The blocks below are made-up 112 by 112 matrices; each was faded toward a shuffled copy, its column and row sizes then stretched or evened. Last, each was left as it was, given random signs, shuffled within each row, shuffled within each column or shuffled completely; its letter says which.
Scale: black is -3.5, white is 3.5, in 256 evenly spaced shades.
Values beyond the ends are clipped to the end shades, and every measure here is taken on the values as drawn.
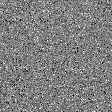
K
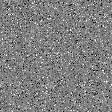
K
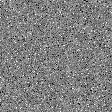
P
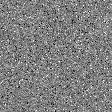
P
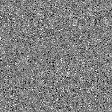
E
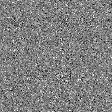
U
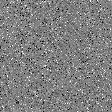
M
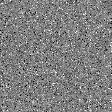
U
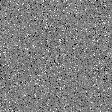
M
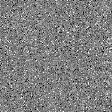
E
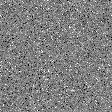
P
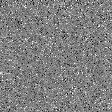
K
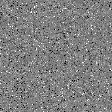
E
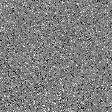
M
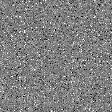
E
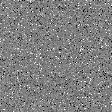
U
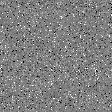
U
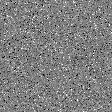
P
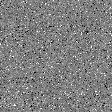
K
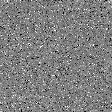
K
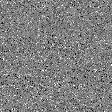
K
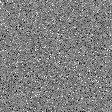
K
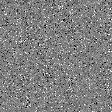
U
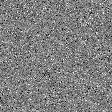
P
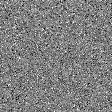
P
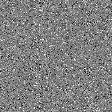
U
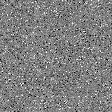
K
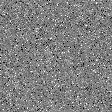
P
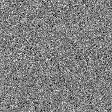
K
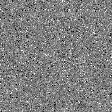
E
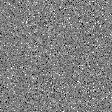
E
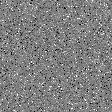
P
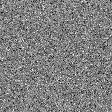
P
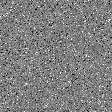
P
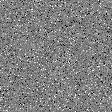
P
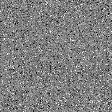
U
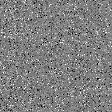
U
